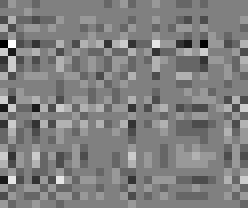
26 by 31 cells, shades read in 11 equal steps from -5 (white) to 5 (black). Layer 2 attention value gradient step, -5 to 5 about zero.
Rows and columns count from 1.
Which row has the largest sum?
6
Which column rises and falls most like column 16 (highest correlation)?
13
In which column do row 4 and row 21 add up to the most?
2
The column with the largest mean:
26
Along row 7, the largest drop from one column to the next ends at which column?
3
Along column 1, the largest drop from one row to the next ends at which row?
7
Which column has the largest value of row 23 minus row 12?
1
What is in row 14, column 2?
-3
